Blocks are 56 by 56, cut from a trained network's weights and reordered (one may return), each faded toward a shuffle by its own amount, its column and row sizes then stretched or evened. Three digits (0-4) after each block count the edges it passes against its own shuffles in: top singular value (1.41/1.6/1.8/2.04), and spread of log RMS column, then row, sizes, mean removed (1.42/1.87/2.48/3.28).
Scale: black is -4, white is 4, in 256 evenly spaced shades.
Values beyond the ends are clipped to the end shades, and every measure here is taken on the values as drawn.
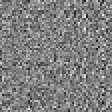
4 2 1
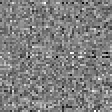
2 1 2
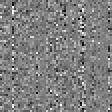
1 4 0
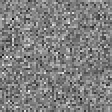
2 1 1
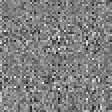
3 2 3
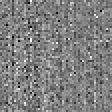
1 2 0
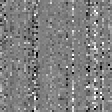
1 4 0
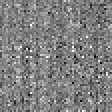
1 0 2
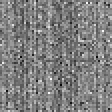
4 0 1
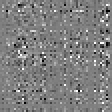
1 4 3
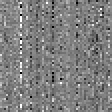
2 3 0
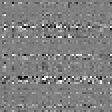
3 2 4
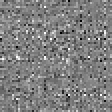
1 3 2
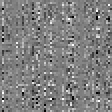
1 4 1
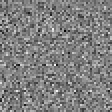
1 0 2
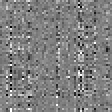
4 4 2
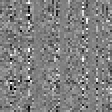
3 4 1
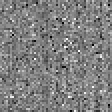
0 1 0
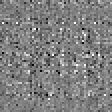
1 1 3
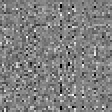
1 3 2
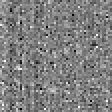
1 1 0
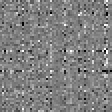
3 3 2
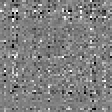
1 3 3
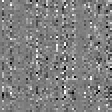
0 4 2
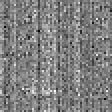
4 2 1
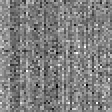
4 0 2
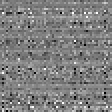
1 2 3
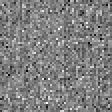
0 0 1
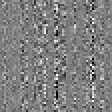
4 4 0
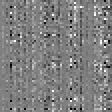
2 4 2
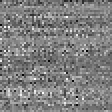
2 2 2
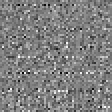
2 2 3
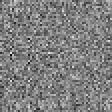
3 1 0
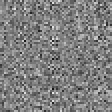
4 2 1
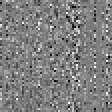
0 4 0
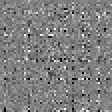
1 3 3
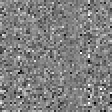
0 3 1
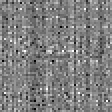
4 0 3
